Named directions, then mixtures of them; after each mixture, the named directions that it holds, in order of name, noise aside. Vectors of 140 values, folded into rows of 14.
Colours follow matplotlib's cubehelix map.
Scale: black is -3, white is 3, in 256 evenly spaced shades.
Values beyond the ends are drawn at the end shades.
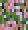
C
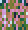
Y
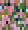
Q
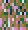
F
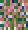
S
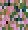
Q.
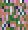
F, Q.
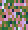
C, Y.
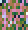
Y.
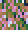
C, F, Y.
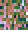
S, Y.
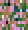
Q.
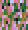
C, Q.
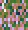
C, F.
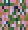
F, Q.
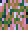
Y.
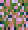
S.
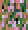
C, Q.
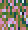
C, F, Y.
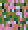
C.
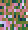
S, Y.
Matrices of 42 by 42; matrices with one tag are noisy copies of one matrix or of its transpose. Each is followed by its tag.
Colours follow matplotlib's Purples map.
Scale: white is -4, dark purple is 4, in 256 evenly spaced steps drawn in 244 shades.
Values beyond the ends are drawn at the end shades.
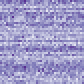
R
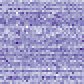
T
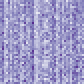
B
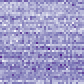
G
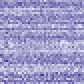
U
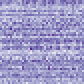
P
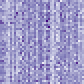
P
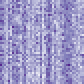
R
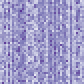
T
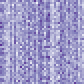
P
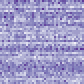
R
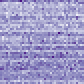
G
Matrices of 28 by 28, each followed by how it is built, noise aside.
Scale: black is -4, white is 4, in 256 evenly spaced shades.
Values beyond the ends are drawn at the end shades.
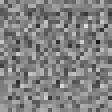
repeating columns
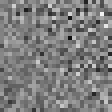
upper triangular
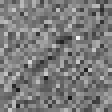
Hankel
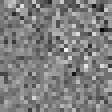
upper triangular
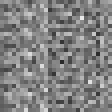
repeating rows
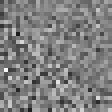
lower triangular
